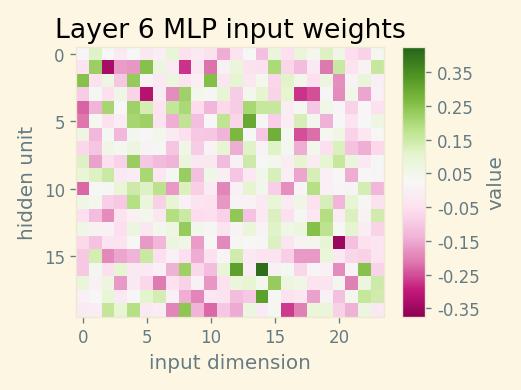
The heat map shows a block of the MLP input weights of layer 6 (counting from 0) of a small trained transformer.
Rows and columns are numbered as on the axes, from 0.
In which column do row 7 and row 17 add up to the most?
15
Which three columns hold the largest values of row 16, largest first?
14, 12, 22
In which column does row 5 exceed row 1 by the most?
8
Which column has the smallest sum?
9
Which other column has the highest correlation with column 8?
3
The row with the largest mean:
13
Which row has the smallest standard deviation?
0
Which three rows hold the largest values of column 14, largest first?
16, 18, 4
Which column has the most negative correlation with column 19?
11
